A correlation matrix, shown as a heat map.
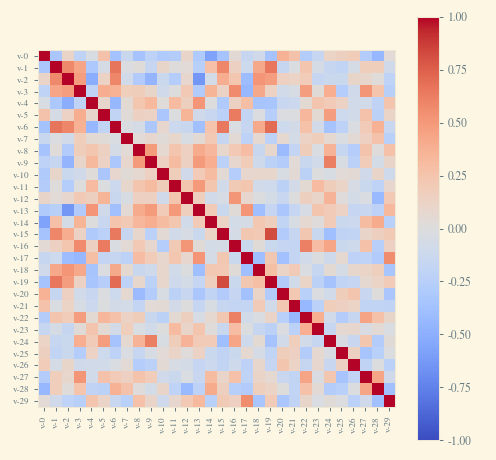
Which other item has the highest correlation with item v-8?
v-9
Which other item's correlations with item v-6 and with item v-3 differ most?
v-24
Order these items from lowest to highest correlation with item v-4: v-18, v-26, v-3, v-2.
v-2, v-18, v-3, v-26
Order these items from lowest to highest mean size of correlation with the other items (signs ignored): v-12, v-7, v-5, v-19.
v-7, v-12, v-5, v-19
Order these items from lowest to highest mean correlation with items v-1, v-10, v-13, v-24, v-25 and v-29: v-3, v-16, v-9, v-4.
v-3, v-16, v-4, v-9
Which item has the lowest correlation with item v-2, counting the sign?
v-13
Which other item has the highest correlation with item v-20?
v-0
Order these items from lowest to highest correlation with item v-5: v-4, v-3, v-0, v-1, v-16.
v-1, v-4, v-0, v-3, v-16
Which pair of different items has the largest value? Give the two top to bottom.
v-15, v-19
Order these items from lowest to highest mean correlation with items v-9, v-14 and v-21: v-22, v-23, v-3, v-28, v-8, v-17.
v-22, v-23, v-17, v-28, v-3, v-8
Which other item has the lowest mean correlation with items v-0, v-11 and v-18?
v-28
